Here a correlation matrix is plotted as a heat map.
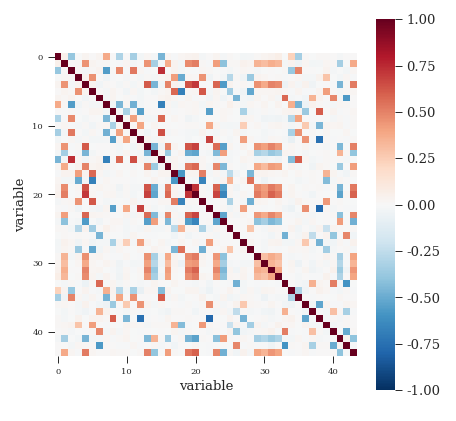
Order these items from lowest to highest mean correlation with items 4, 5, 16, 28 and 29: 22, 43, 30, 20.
22, 30, 43, 20
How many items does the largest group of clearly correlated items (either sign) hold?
15
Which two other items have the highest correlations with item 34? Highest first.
7, 0
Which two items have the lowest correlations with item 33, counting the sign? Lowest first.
42, 26
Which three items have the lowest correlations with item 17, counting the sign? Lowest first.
18, 28, 25
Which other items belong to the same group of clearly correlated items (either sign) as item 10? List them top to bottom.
8, 12, 22, 27, 36, 38
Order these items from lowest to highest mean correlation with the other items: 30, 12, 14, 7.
14, 7, 12, 30
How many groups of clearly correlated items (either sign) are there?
5
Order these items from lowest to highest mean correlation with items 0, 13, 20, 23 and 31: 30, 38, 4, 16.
38, 30, 16, 4
